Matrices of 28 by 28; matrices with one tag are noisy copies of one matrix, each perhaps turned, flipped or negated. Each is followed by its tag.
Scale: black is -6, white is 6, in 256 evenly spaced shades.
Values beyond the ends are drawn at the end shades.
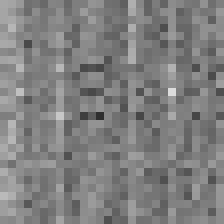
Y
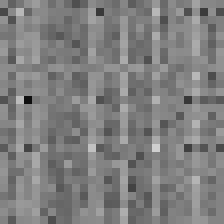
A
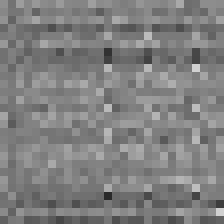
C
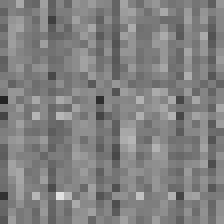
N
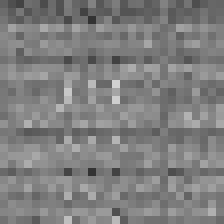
Y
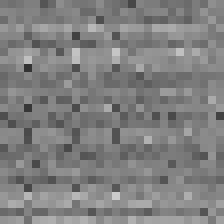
C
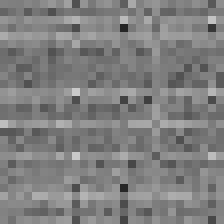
A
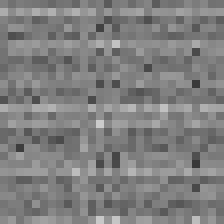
N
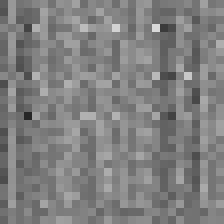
C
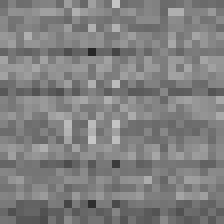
Y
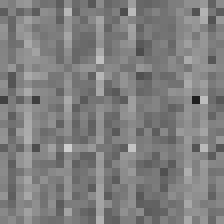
A
